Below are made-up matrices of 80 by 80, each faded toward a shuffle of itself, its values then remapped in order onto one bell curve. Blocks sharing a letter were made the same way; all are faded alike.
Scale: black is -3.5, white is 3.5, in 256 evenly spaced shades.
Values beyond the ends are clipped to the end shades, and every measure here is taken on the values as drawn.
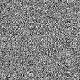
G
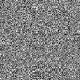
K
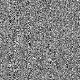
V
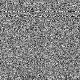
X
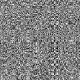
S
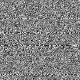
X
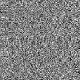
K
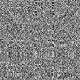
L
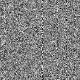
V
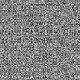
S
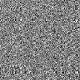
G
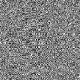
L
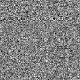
K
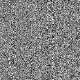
V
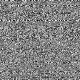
X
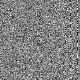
V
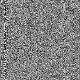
V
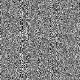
V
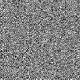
G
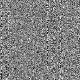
V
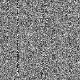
V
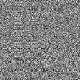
K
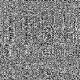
L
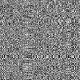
S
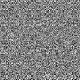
S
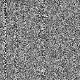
V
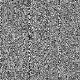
V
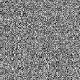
L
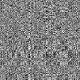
S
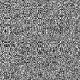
S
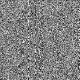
V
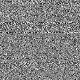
X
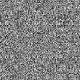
K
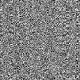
G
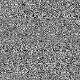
X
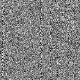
V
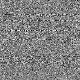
X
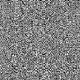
G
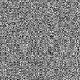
S
